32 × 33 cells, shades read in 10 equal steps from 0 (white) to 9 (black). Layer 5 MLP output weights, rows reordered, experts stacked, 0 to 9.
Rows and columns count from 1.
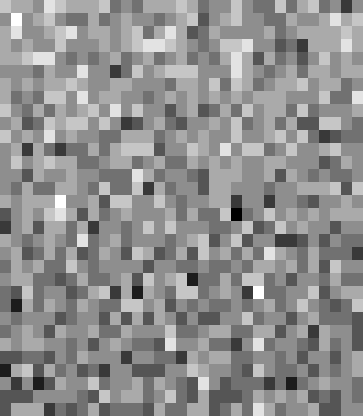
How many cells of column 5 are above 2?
24
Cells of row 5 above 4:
9
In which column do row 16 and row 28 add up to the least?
6
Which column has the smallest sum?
5
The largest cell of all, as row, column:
17, 22
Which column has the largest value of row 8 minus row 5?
4
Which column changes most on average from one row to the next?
13
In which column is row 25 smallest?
23
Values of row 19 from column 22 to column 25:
2 6 4 4
